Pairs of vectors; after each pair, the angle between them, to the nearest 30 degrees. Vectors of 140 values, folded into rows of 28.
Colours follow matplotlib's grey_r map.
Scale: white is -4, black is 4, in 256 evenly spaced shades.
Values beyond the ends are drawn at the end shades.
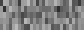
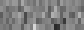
90 degrees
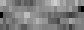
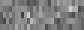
60 degrees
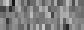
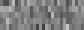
150 degrees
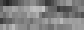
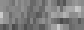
120 degrees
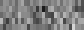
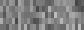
60 degrees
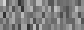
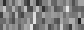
120 degrees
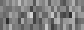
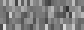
60 degrees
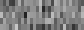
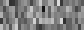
60 degrees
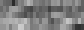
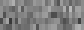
120 degrees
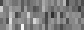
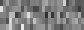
30 degrees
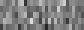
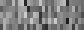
30 degrees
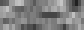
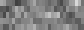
150 degrees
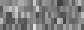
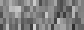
60 degrees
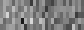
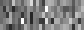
150 degrees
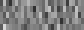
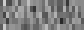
30 degrees
